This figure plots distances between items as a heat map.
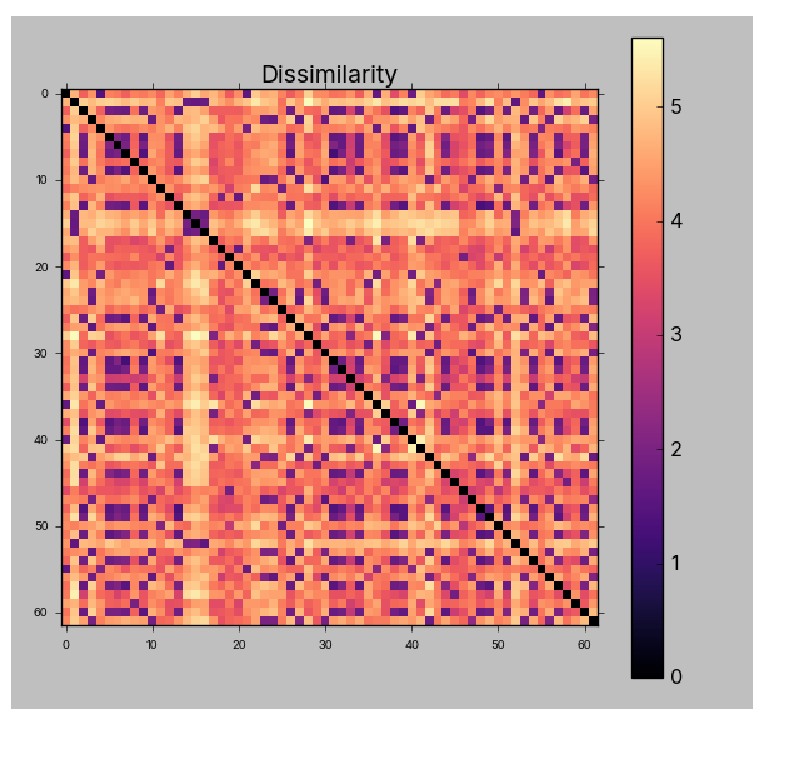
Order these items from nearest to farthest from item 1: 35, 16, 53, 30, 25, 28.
16, 25, 53, 30, 35, 28
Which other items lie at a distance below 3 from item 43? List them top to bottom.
22, 29, 35
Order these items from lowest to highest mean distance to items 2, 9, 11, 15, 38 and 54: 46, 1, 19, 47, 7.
7, 46, 19, 47, 1
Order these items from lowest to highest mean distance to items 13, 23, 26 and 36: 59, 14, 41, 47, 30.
47, 30, 59, 41, 14
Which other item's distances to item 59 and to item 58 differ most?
8
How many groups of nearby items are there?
11
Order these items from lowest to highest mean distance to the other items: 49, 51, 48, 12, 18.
48, 51, 49, 18, 12
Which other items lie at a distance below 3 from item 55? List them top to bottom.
0, 4, 21, 36, 40
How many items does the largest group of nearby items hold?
19
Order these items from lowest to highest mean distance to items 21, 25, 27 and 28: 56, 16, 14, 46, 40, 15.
56, 46, 40, 14, 16, 15
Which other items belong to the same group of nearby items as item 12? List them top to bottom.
18, 20
